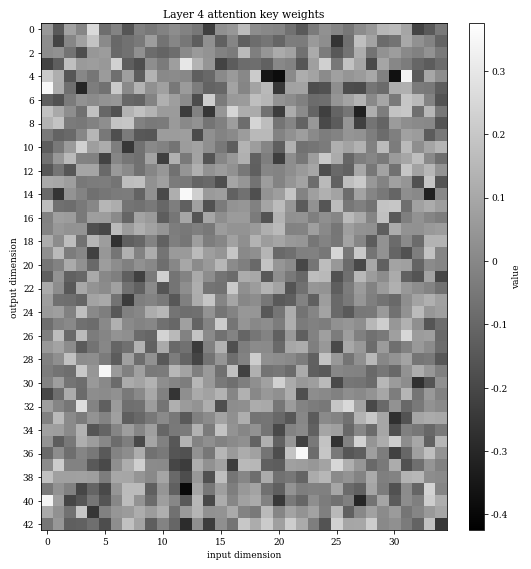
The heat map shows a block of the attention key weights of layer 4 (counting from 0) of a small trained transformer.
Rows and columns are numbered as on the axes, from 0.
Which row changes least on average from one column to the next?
17
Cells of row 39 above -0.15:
31
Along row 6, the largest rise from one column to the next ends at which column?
14
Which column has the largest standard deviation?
12
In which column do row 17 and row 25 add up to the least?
4
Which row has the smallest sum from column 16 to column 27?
40
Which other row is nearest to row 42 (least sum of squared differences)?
39
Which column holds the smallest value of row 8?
27
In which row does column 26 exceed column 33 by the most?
3
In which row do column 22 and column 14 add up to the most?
36
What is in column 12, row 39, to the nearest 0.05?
-0.4
